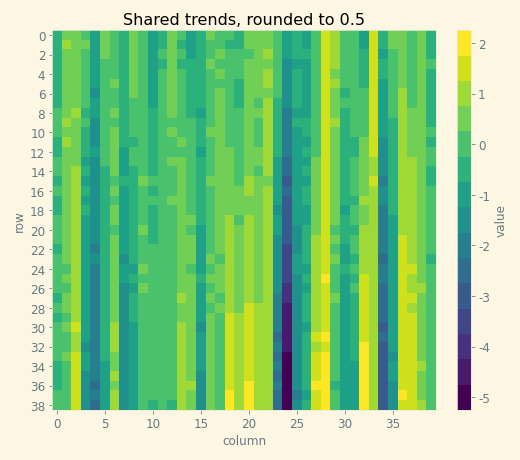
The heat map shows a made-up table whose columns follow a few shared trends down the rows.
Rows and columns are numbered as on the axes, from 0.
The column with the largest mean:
28
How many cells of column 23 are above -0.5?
7
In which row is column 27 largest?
36
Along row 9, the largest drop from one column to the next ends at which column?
34
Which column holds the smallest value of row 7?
24
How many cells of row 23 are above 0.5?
10
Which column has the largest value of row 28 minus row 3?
32
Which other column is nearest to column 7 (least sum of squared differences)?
25
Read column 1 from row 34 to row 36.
0 0 0
